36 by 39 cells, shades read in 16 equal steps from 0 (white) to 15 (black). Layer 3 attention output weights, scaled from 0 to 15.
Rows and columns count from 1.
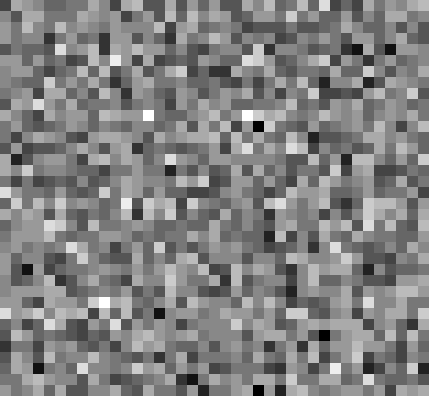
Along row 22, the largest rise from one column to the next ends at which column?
27
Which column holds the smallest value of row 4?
20
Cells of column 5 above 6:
21
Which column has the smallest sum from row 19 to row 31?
39
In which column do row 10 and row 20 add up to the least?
4
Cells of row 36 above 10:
4
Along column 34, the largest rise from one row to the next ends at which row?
8
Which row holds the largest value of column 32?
15
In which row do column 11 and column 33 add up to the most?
1
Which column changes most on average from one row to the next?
34
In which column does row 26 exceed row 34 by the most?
31
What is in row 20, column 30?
11
